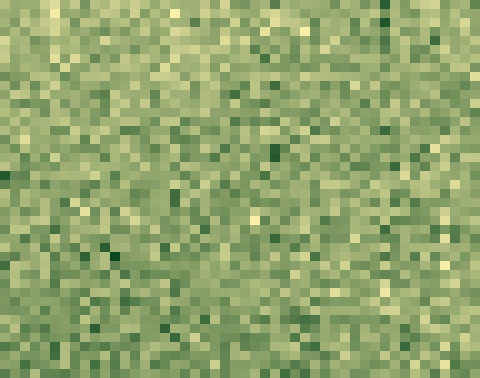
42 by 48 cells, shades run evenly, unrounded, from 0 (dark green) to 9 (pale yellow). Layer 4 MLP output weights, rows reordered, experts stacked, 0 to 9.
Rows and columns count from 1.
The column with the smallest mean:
32
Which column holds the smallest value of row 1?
39
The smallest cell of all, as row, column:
29, 12
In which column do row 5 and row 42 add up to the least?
44
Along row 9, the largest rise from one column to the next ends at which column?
48
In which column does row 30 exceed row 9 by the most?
45
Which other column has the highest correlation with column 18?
6
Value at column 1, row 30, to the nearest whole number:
2
